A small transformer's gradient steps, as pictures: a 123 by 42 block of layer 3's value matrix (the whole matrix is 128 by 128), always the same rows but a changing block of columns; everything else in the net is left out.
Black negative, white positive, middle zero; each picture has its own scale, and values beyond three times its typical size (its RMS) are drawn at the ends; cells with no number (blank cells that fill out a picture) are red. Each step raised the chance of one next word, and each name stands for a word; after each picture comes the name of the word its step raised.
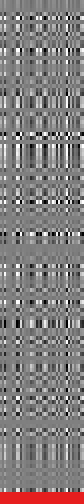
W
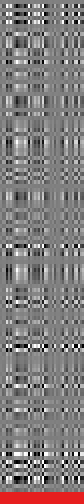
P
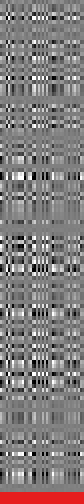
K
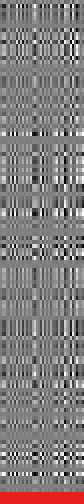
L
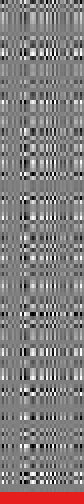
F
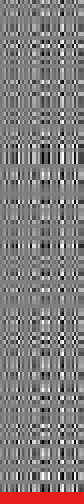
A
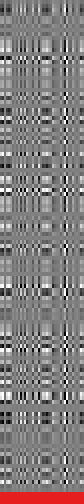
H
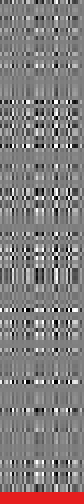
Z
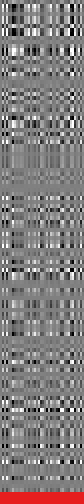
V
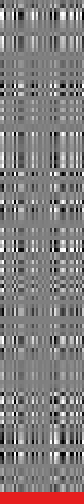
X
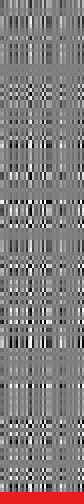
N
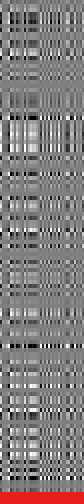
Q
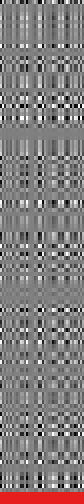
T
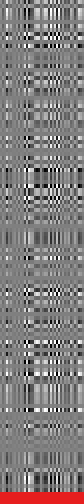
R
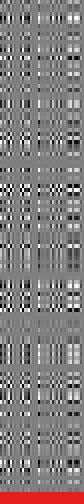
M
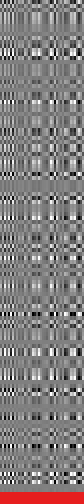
F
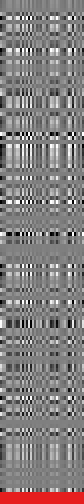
W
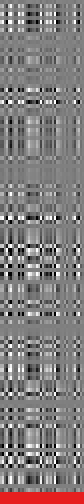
F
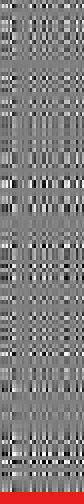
A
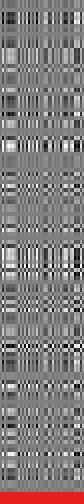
M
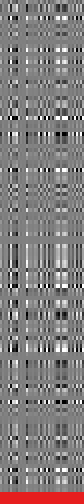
Q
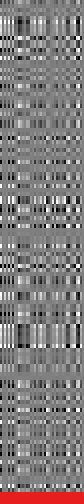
N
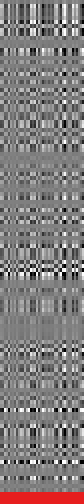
V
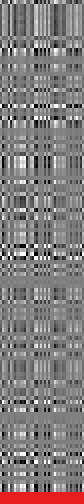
T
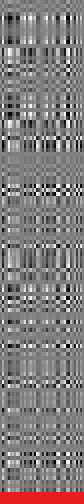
M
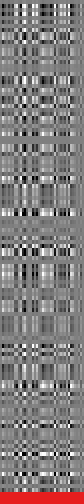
L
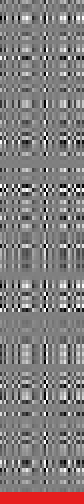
M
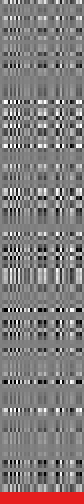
Z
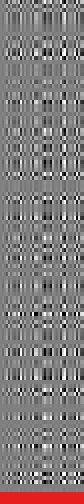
F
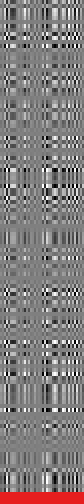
R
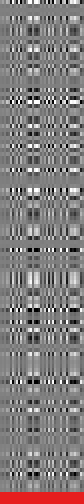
Z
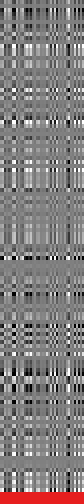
R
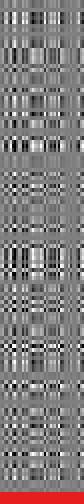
M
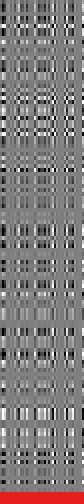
V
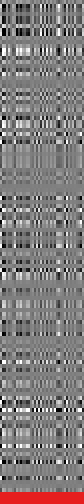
V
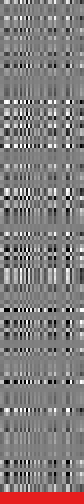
Z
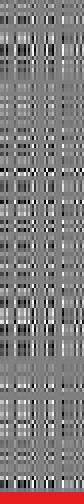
N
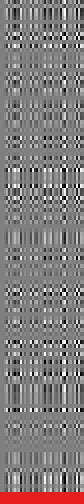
R
